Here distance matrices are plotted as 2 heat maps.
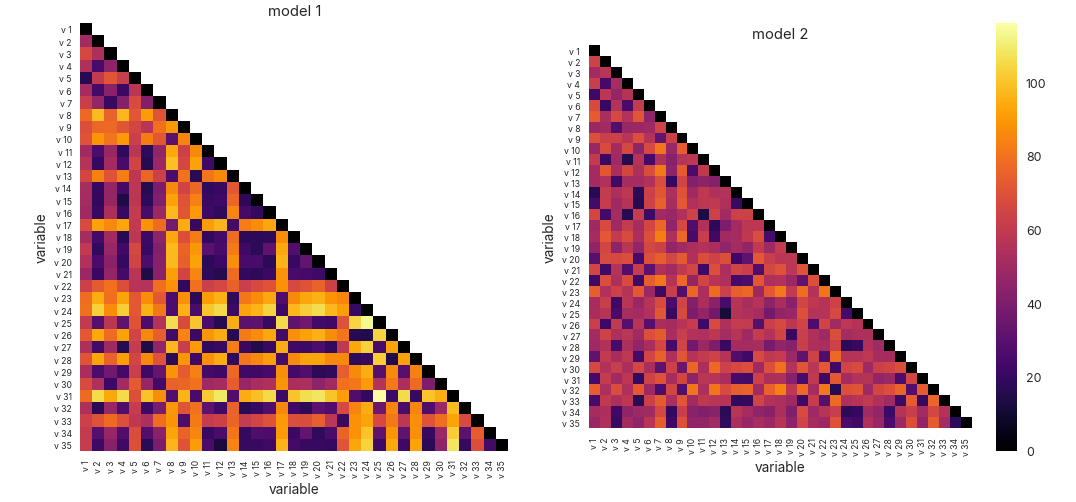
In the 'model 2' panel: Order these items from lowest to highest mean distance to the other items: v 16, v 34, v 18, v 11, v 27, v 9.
v 34, v 11, v 16, v 27, v 18, v 9
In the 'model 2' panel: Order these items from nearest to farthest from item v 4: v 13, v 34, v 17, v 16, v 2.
v 16, v 2, v 34, v 13, v 17
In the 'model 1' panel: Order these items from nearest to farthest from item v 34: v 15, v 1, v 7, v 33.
v 15, v 7, v 1, v 33
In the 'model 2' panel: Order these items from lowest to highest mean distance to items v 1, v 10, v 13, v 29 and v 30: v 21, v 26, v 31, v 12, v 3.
v 31, v 3, v 12, v 26, v 21
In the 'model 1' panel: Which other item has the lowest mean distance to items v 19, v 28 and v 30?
v 7
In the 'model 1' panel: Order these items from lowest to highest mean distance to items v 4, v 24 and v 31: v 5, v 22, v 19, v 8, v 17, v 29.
v 17, v 8, v 5, v 29, v 19, v 22
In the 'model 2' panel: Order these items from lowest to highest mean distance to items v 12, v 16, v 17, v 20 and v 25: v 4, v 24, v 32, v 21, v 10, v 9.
v 10, v 24, v 4, v 21, v 9, v 32
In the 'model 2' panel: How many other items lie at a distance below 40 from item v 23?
4
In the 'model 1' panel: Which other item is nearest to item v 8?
v 28
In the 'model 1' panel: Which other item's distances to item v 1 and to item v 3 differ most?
v 5
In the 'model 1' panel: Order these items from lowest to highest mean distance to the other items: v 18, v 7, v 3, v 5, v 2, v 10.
v 18, v 2, v 7, v 3, v 5, v 10
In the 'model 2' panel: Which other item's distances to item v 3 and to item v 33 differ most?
v 20
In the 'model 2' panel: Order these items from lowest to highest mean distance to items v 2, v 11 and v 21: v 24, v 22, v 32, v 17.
v 32, v 24, v 17, v 22
